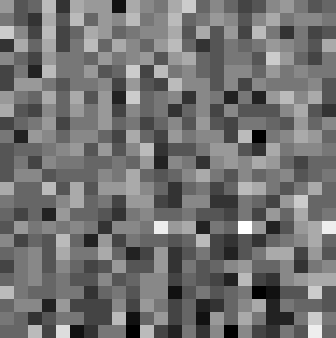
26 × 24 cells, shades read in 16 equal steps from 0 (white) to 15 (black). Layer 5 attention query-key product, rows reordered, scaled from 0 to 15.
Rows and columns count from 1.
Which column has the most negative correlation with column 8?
18
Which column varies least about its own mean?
2
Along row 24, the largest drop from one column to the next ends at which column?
5
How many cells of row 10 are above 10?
4
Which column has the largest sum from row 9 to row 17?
12
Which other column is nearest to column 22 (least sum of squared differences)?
6
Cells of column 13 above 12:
2
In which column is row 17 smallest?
22
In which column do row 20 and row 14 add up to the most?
17
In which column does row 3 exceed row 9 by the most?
21
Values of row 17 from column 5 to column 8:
6 9 9 10
